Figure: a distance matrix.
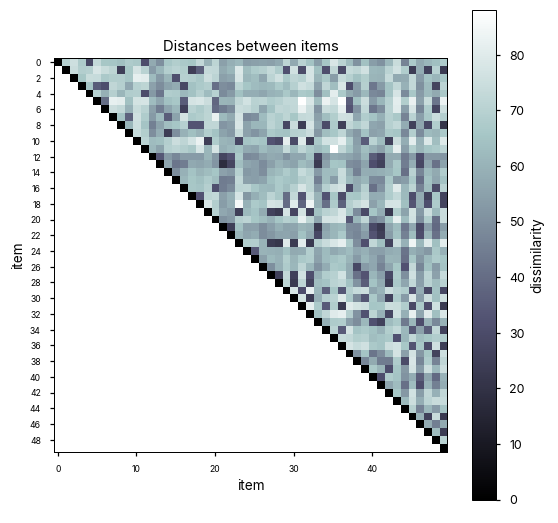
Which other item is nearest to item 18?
49
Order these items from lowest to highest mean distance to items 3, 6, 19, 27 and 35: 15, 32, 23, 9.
23, 32, 15, 9
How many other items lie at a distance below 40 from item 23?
8
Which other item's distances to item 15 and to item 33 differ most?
2
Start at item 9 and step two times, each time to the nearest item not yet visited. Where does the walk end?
7
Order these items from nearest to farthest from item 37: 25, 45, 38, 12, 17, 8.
38, 12, 25, 17, 8, 45
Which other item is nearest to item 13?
21
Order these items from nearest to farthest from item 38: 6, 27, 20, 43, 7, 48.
27, 48, 6, 7, 20, 43
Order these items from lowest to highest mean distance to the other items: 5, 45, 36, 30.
30, 45, 36, 5
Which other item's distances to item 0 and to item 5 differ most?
11
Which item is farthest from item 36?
5
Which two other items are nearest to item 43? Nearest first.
35, 15
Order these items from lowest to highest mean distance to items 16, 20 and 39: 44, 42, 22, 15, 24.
22, 42, 44, 15, 24
